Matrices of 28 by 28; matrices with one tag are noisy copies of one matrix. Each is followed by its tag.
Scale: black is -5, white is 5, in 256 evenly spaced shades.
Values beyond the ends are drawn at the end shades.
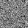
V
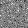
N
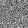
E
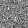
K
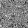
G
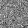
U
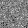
U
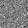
U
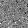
E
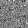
V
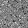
E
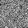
N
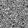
K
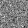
U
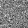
G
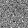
E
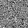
K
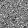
U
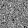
U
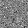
U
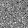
E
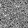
G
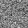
E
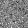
E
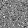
U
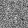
K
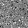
E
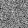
V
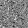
K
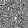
K
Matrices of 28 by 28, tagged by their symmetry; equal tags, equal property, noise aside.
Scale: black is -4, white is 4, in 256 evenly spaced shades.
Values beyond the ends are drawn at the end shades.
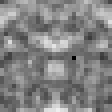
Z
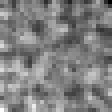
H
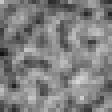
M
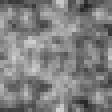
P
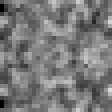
P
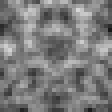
Z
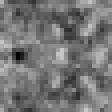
P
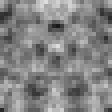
Z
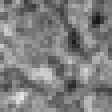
H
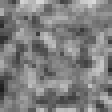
H
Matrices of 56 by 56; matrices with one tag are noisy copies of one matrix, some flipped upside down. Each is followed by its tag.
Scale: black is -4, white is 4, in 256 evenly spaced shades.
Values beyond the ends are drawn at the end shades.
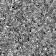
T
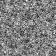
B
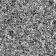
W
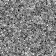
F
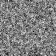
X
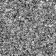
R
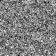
F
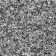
F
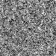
W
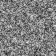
X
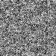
F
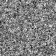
R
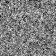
X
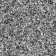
W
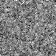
R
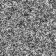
B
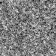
T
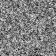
X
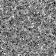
W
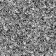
T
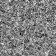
B
